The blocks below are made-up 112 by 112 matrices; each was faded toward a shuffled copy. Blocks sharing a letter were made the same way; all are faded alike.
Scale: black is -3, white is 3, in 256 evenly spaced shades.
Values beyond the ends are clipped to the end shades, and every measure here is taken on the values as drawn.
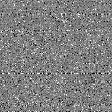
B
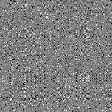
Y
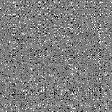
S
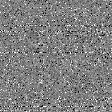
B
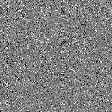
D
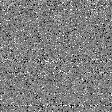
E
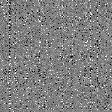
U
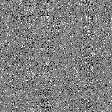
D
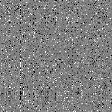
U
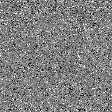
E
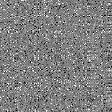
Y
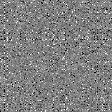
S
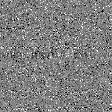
B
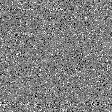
E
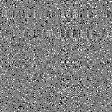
Y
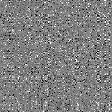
Y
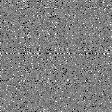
S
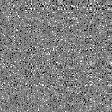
Y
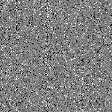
D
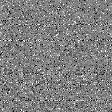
B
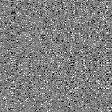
Y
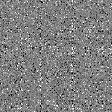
D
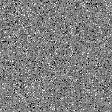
D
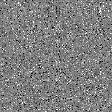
D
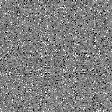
D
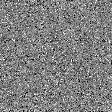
E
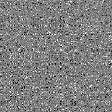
Y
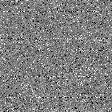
E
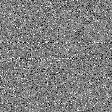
E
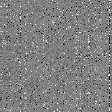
U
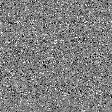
E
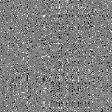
U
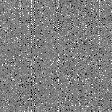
U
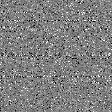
B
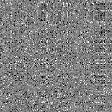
Y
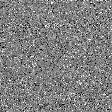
E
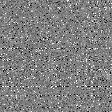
B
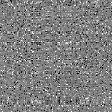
Y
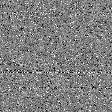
E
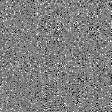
U
